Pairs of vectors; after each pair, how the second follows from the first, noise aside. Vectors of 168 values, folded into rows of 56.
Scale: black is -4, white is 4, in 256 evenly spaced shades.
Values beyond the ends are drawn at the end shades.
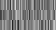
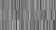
negated, shrunk.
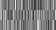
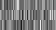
reversed.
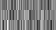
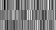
reversed.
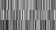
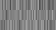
reversed, shrunk.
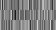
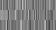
wrapped around, shrunk.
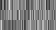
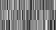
reversed.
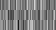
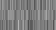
negated, shrunk.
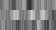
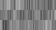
wrapped around, shrunk.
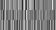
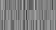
negated, shrunk.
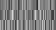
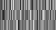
reversed.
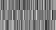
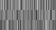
negated, shrunk.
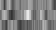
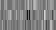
reversed, negated, partly zeroed.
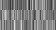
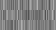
wrapped around, shrunk.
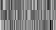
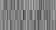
wrapped around, shrunk.
